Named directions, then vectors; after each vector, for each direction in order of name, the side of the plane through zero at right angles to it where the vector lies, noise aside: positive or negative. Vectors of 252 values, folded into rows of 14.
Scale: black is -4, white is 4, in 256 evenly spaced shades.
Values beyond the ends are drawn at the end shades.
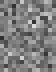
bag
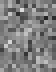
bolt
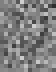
positive, positive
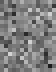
positive, negative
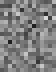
negative, negative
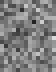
positive, negative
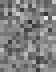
negative, negative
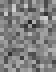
negative, negative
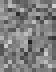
negative, positive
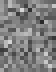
negative, positive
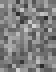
positive, positive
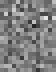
negative, negative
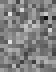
positive, positive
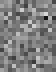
positive, positive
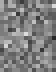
negative, positive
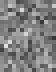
negative, positive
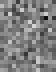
positive, positive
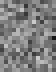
negative, positive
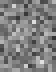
negative, positive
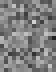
negative, positive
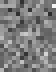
negative, positive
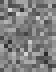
positive, negative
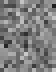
positive, negative
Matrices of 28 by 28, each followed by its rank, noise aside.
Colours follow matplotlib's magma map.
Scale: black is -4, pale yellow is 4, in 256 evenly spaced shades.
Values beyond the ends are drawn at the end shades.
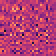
four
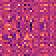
four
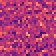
six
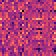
three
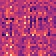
three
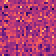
six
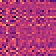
two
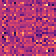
four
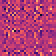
three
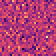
six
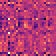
three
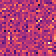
six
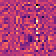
four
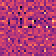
four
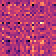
three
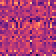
three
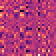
three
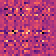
three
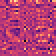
four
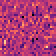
six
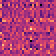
three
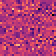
six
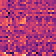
four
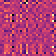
two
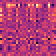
two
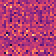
six
